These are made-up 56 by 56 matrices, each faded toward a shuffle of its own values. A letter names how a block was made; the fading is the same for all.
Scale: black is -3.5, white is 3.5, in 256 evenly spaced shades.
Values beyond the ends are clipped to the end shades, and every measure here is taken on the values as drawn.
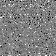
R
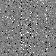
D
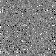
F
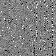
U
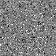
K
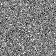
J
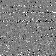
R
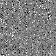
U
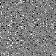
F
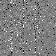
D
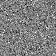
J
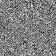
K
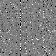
D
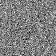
J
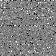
R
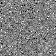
K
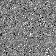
K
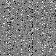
U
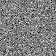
J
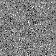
K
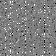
D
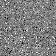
K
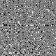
F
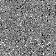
K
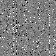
U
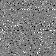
R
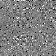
F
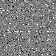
R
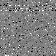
R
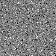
K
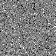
K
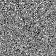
J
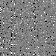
D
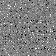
R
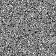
J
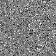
K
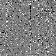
U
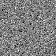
J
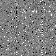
D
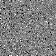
K
